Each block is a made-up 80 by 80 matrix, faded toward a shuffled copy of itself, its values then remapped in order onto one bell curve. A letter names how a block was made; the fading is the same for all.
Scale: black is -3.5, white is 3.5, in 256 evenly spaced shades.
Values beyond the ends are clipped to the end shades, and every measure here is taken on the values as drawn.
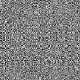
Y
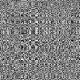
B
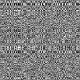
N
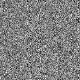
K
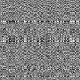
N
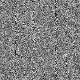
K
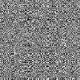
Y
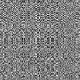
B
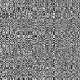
B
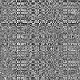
N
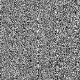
K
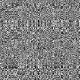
Y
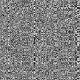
Y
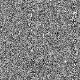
K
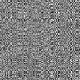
B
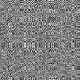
B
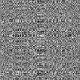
B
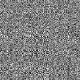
Y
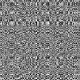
N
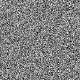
K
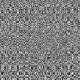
B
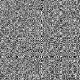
Y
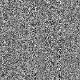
K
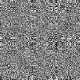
Y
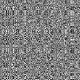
Y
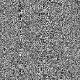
K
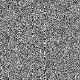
K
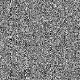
K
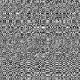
N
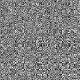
Y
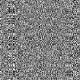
Y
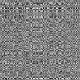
N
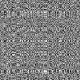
B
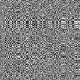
N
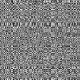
N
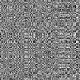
B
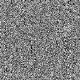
K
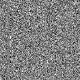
K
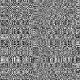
B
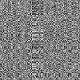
B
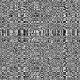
N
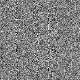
K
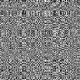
B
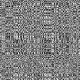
B
